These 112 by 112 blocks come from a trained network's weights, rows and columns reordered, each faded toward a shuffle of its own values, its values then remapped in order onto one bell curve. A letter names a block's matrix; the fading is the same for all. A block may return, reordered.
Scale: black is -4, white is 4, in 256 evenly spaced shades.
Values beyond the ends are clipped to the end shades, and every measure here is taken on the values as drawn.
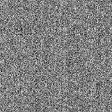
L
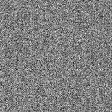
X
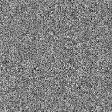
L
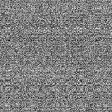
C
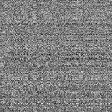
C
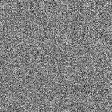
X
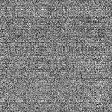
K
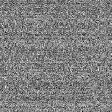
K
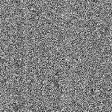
L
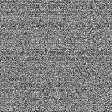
C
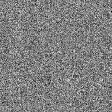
X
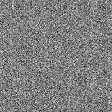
X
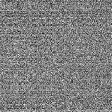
K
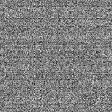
K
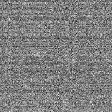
K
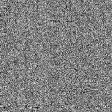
L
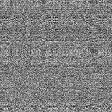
C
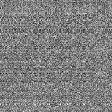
C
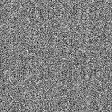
X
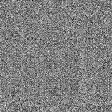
X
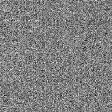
L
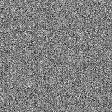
X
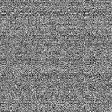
K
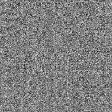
L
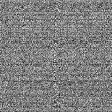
K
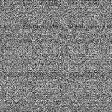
K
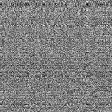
C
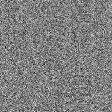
X
